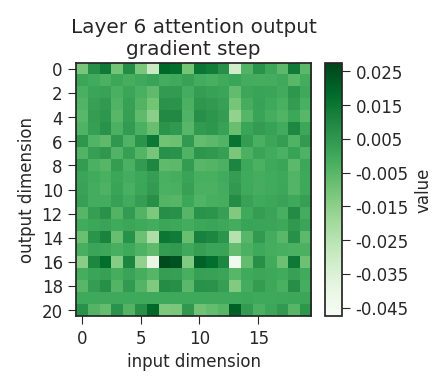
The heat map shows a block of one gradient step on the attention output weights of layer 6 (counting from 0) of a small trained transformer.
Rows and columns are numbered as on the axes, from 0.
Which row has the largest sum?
5
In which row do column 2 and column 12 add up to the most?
16
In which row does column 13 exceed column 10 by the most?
20
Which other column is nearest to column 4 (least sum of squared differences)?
1
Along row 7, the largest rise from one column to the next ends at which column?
7
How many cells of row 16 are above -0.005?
11
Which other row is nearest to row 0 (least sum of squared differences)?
14
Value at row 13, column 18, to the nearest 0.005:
0.005
